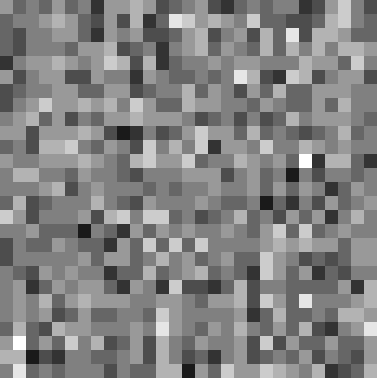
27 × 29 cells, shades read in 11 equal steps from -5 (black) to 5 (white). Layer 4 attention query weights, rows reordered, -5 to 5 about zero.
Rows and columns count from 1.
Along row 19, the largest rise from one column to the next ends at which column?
21
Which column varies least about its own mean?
18
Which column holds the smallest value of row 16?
26
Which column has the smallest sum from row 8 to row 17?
23
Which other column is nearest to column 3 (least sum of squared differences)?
17
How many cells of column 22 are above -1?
19
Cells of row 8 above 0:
15
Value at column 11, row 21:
1
